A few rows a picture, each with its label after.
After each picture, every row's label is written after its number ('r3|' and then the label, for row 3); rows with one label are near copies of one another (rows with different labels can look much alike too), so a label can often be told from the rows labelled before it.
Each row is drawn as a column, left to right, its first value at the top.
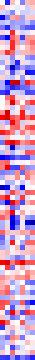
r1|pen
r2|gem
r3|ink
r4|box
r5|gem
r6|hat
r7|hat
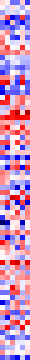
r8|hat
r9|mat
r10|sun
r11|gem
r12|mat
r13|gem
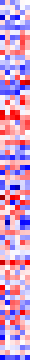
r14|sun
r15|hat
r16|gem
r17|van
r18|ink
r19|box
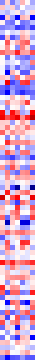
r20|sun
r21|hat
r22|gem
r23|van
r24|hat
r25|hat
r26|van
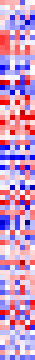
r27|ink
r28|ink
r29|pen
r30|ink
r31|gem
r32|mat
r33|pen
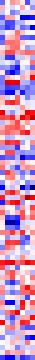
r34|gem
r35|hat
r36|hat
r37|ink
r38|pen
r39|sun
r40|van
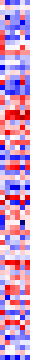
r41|ink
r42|sun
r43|gem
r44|gem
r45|mat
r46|gem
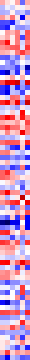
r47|hat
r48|hat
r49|mat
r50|ink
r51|sun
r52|ink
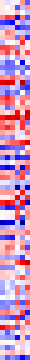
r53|mat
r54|mat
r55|mat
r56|van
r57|box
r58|gem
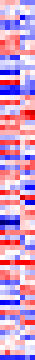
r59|hat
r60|hat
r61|hat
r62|hat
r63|sun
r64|gem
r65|gem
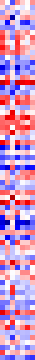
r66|ink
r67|mat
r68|sun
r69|ink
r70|mat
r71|mat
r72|box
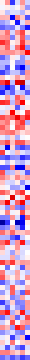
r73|hat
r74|ink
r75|sun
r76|mat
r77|ink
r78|van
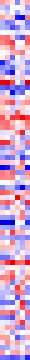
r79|box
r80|box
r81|hat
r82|sun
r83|pen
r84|box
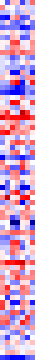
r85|pen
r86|sun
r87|hat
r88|hat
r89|gem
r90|van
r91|hat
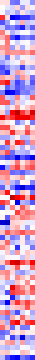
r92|mat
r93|hat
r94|sun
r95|gem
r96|van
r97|pen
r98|gem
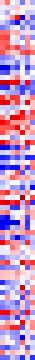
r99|ink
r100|ink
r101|mat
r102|mat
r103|sun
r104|ink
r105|gem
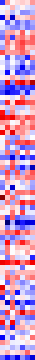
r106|sun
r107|hat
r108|pen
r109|hat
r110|ink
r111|hat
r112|box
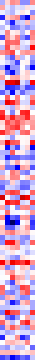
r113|sun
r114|ink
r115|hat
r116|box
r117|sun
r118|sun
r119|ink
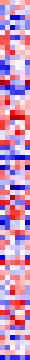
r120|box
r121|ink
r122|van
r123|pen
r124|pen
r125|box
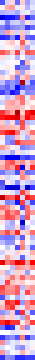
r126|sun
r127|pen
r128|pen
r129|gem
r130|box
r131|van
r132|gem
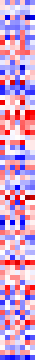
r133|hat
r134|sun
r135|box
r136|gem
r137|ink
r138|sun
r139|sun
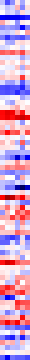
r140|sun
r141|sun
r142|sun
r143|pen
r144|van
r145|pen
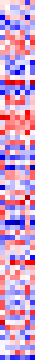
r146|pen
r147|mat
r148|box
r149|hat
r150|ink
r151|sun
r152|box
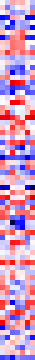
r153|pen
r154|van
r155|hat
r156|ink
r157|ink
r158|pen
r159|van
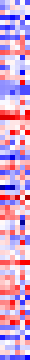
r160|van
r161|van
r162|pen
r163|sun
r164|hat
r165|sun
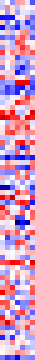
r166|van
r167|pen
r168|sun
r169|hat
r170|ink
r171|mat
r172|gem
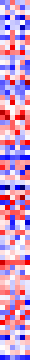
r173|gem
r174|van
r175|ink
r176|pen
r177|van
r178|box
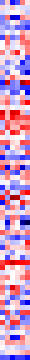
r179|gem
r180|box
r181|sun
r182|sun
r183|box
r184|hat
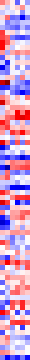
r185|ink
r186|box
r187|pen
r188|gem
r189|pen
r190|gem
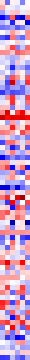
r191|pen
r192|gem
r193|mat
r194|van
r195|sun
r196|mat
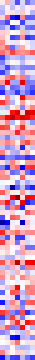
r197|hat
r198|mat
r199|van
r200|sun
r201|mat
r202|gem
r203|gem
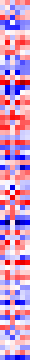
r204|mat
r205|hat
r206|van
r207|hat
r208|box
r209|box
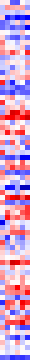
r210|hat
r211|pen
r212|gem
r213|sun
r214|pen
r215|van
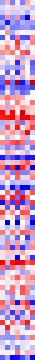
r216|gem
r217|mat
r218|gem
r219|box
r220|gem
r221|pen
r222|box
